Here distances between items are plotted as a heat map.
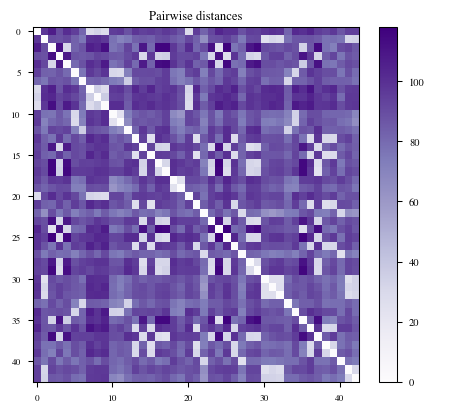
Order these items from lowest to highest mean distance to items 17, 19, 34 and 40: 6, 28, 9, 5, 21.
5, 28, 6, 21, 9
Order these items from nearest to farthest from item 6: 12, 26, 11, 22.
12, 11, 22, 26
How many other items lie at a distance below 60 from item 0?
4
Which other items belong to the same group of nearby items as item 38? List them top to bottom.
13, 15, 21, 26, 36, 39
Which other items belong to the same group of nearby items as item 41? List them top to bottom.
1, 30, 31, 32, 42
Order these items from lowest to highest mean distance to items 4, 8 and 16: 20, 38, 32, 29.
20, 29, 38, 32
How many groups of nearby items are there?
9
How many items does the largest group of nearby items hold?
9
